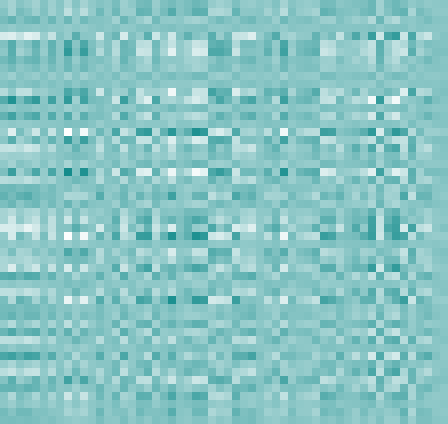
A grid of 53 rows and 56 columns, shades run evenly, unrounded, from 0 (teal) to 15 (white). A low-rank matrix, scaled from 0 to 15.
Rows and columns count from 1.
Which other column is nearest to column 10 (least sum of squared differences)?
35
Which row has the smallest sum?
45
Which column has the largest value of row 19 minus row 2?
22
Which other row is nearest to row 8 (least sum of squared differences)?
3
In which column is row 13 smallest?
2
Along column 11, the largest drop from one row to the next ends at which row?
18
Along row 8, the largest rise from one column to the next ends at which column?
49
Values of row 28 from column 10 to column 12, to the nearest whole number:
7 11 8
